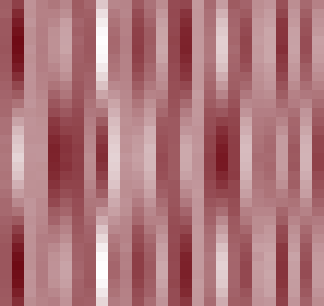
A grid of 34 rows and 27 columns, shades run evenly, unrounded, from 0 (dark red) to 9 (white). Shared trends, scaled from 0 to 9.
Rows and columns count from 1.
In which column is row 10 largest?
9
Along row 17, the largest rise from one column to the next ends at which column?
10
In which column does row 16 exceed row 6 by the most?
2
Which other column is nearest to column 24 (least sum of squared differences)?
12
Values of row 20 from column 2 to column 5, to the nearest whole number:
7 5 5 1
